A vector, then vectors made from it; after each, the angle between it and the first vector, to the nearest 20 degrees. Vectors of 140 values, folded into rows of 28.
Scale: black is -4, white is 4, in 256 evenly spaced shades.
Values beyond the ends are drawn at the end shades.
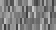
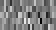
100 degrees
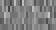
60 degrees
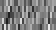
140 degrees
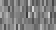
40 degrees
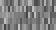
20 degrees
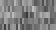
40 degrees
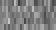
60 degrees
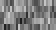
40 degrees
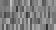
100 degrees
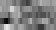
100 degrees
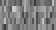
80 degrees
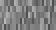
20 degrees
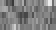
60 degrees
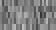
100 degrees
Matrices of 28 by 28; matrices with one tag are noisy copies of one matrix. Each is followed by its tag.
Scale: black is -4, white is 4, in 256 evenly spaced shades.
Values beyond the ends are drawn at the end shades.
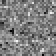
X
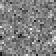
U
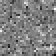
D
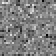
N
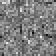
N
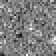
U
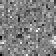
U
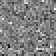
D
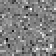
D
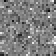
U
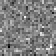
D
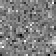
U
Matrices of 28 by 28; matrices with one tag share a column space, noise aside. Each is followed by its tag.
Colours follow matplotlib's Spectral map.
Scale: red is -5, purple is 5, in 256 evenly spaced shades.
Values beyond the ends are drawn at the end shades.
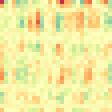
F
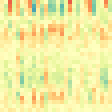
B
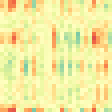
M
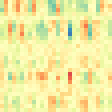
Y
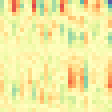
B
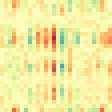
M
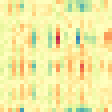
M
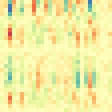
B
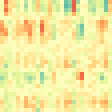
Y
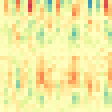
B
